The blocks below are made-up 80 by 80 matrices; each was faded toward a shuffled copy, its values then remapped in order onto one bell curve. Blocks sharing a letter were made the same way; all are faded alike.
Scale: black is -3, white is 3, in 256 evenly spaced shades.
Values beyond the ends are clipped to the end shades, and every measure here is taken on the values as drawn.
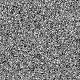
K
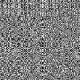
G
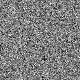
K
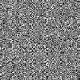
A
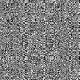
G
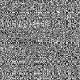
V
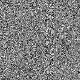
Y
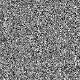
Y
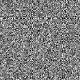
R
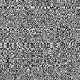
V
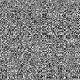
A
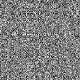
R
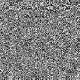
R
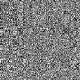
R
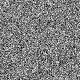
K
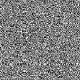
R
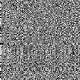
G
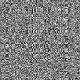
G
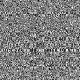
V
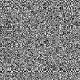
V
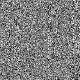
Y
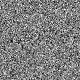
K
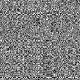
V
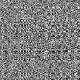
V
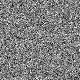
K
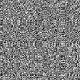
A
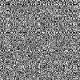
V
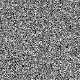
Y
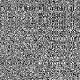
R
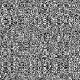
V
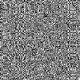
G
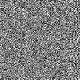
R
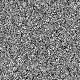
K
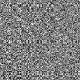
G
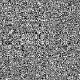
R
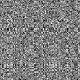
G
